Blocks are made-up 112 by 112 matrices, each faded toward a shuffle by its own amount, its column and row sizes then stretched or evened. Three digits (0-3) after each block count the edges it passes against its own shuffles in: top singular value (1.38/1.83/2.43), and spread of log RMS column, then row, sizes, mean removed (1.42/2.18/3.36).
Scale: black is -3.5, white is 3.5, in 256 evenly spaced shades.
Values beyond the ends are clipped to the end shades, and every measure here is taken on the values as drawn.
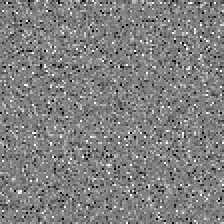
1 0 1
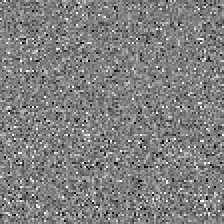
1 1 2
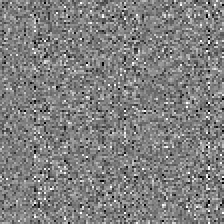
2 2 1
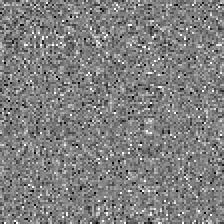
2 0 1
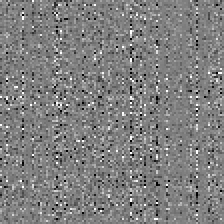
1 3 2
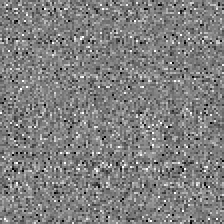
2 0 2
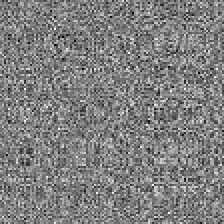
3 1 1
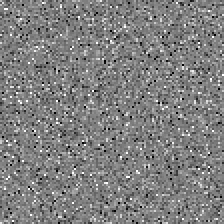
1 0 0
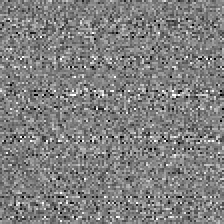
0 0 3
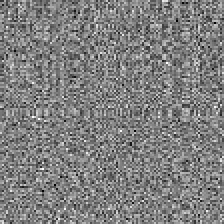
3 1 0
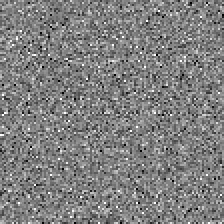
2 0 1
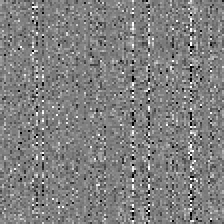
3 3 0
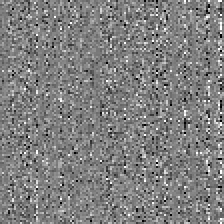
0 3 0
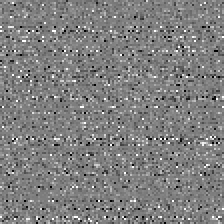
0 0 3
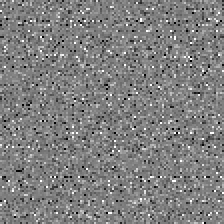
0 0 2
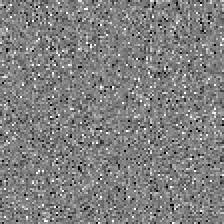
1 1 0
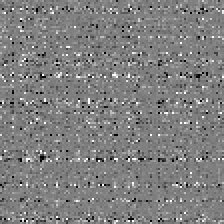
2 2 3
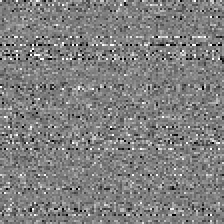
1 0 3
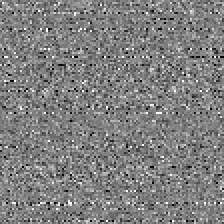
1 0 3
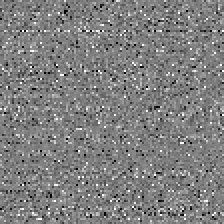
2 0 2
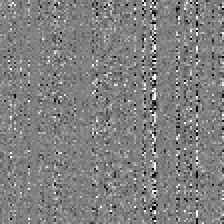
2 3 1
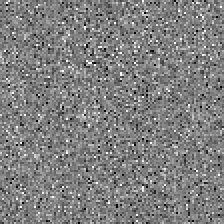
0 1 0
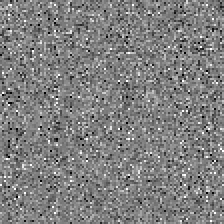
0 2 1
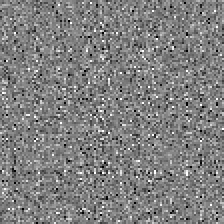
2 2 1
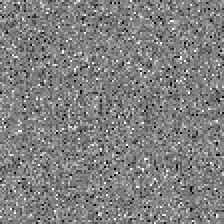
1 0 0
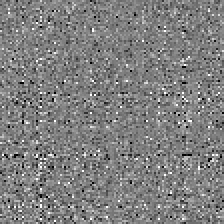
2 2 2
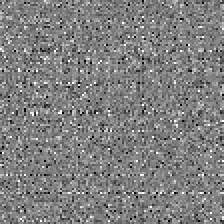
2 1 2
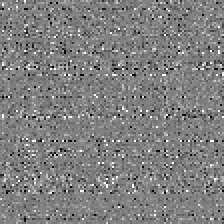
2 1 3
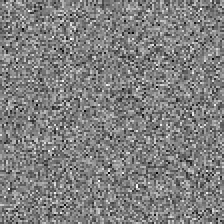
2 1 0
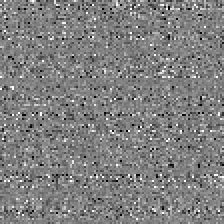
1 1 3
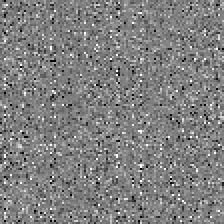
0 2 1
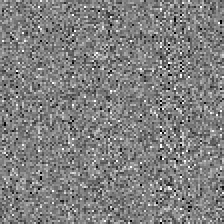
1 2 0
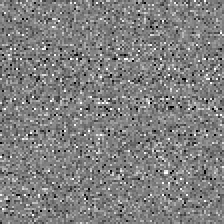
0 0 2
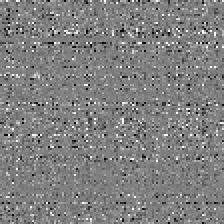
0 2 3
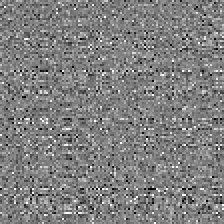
3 1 2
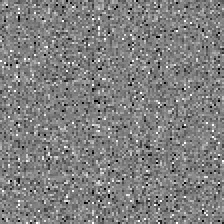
1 2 0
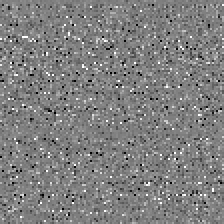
1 0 2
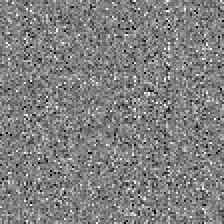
1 2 0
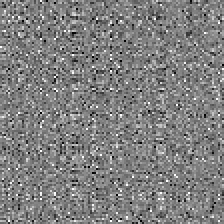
3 2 1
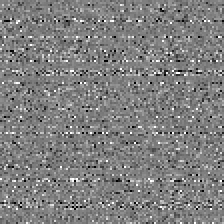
2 0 3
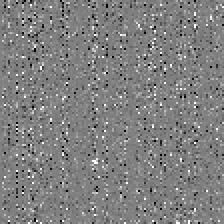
0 3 1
